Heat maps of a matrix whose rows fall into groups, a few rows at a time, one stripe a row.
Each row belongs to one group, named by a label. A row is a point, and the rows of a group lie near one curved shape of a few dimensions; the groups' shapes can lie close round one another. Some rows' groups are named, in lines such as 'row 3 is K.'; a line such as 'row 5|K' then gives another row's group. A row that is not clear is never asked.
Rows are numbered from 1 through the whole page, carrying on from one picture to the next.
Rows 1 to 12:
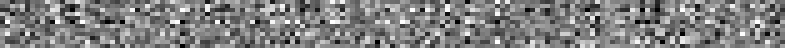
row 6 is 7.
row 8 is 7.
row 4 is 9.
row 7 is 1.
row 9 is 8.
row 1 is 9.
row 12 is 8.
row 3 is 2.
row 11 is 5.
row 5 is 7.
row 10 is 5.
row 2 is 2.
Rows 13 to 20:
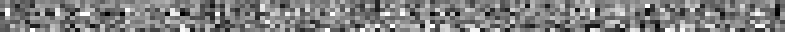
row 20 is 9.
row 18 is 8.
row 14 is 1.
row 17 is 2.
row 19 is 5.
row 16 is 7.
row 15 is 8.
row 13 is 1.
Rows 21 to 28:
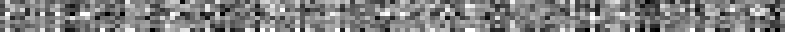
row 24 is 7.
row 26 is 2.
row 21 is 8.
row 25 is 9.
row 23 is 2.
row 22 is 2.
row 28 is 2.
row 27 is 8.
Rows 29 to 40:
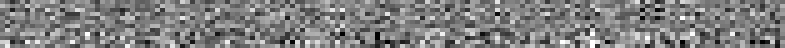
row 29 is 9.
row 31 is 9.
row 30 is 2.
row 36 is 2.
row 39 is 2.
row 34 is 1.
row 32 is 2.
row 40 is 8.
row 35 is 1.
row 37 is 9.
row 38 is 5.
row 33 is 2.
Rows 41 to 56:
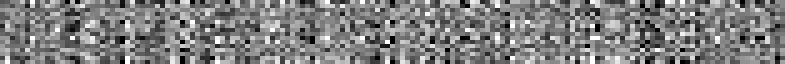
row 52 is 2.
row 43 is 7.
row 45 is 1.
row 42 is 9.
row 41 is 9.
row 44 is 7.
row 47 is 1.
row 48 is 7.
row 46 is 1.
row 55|1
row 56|8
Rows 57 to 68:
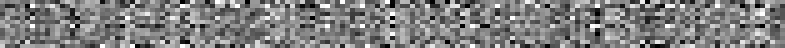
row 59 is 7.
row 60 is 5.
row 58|9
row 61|8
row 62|7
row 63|9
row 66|8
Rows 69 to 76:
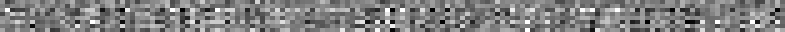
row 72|2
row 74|1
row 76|1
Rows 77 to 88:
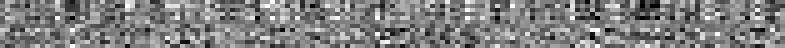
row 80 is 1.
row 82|2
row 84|2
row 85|1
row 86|8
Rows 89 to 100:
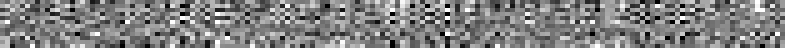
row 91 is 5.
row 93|2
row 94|8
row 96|1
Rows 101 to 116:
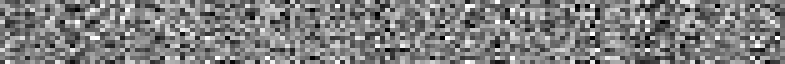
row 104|1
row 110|1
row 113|2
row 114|2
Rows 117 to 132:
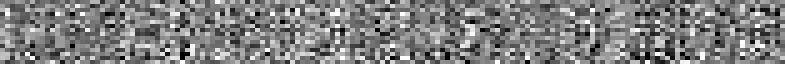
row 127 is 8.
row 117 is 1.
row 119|2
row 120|7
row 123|7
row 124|9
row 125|2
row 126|2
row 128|5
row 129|8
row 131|1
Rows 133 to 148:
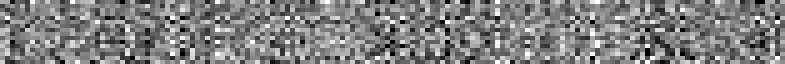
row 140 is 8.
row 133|9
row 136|9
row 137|7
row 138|1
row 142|2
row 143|9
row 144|2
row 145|8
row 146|8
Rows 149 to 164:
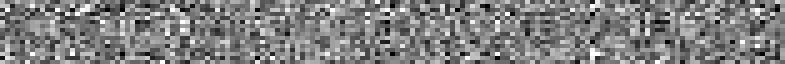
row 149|1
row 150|9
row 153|2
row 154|2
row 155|2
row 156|2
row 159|8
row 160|7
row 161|2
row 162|9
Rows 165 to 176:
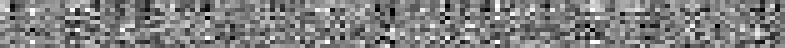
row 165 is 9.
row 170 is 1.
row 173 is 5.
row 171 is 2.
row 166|9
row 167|9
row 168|1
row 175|9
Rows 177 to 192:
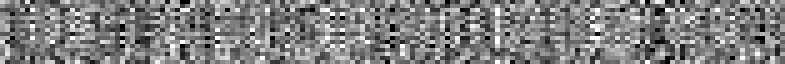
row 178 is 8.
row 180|9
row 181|9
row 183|9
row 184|9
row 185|7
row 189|8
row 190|7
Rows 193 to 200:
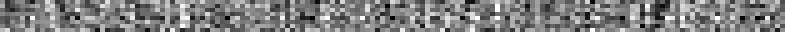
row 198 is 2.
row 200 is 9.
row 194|2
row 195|9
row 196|2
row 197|9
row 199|2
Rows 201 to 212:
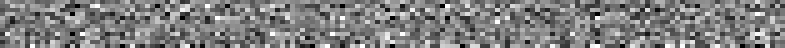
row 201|7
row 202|1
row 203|2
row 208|1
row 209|7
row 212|9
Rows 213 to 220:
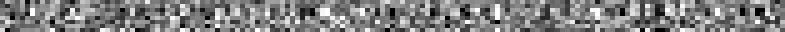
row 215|9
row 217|9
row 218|7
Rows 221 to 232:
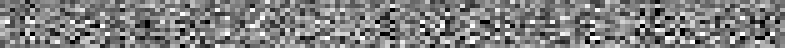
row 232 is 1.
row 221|8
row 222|5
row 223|9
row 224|2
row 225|8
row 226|9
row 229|8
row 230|9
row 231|5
